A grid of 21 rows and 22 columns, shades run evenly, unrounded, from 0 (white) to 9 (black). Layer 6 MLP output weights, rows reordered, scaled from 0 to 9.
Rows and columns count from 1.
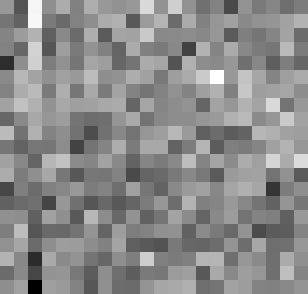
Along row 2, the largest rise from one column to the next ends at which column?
4
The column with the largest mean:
6
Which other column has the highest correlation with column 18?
16
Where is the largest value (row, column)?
21, 3
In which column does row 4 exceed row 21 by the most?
14
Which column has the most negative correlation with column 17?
11
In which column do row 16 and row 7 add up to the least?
7
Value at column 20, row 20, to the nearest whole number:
5
